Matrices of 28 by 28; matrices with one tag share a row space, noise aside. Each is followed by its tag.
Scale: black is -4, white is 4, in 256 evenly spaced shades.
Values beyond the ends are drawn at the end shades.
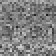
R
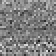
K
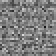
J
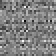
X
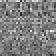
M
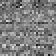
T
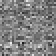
R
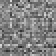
R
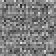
M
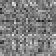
X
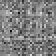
R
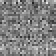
M
